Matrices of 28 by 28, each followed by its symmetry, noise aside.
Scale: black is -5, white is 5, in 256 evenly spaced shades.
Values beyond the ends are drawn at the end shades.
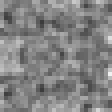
mirrored top to bottom.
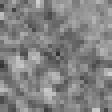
symmetric across the other diagonal.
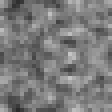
mirrored top to bottom.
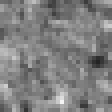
antisymmetric.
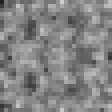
mirrored top to bottom.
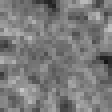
symmetric across the other diagonal.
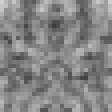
mirrored left to right.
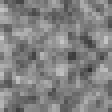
mirrored top to bottom.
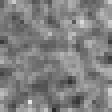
no symmetry.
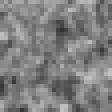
no symmetry.
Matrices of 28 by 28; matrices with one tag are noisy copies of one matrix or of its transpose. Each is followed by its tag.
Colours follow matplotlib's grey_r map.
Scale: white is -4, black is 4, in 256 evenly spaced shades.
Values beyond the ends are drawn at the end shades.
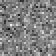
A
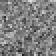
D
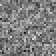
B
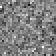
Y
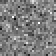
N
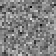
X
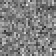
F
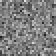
A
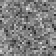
N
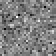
A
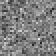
Y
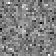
B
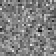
B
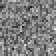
X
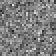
Y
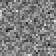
X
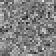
X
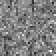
F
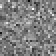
B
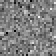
A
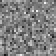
X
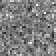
X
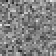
D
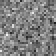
D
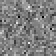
N
